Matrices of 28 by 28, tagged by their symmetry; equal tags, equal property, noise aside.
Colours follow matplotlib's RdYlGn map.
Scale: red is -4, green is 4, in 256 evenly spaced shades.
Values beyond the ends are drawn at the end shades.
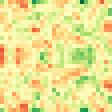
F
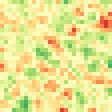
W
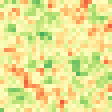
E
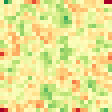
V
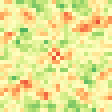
V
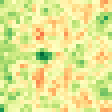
F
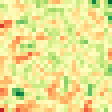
E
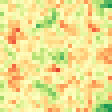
F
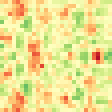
F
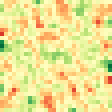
V
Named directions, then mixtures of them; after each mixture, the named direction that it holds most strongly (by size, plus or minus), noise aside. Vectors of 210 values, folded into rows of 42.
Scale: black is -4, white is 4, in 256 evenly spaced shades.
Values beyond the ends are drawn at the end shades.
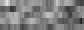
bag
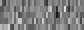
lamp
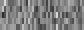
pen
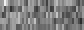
pen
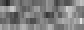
bag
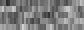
bag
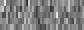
pen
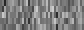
pen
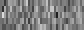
pen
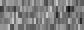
lamp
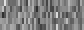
pen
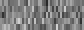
pen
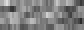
bag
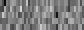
pen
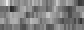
bag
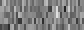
lamp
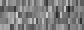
lamp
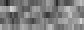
bag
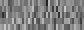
pen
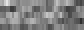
bag
